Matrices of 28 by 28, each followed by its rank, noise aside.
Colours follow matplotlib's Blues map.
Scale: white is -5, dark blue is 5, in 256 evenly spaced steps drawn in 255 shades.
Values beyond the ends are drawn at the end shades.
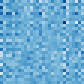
two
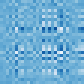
one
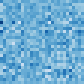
four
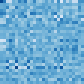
four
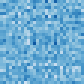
four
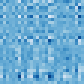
two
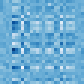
one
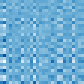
one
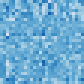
four
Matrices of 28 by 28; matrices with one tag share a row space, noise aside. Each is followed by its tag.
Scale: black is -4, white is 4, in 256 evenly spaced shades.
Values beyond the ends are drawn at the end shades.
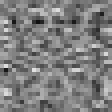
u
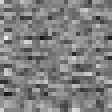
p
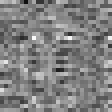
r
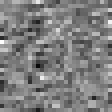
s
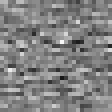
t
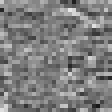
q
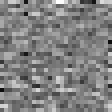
r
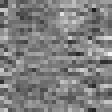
q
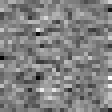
s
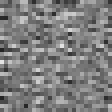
r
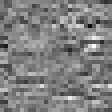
q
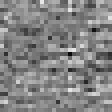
q
